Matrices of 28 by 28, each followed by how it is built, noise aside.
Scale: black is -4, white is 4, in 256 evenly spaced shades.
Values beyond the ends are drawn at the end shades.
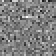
uneven rows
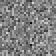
repeating rows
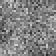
smooth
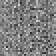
repeating rows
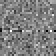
uneven rows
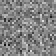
repeating rows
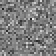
noise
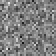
repeating rows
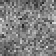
smooth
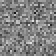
repeating columns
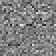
uneven rows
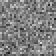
noise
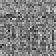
blocks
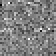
uneven rows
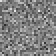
noise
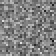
repeating rows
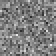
noise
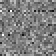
uneven rows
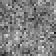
smooth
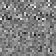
uneven rows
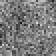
smooth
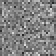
repeating rows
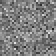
noise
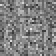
blocks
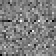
uneven rows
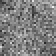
smooth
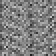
repeating rows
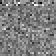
uneven rows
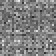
blocks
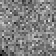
smooth
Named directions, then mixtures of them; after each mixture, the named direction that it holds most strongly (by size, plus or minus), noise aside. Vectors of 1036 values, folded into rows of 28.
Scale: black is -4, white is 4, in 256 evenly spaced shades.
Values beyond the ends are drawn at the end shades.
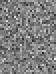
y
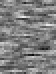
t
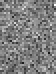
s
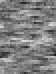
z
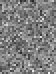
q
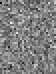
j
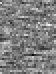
t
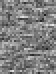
t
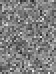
q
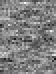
z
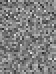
y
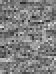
z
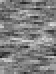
z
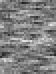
z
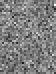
s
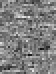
t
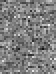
y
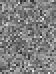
q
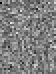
j
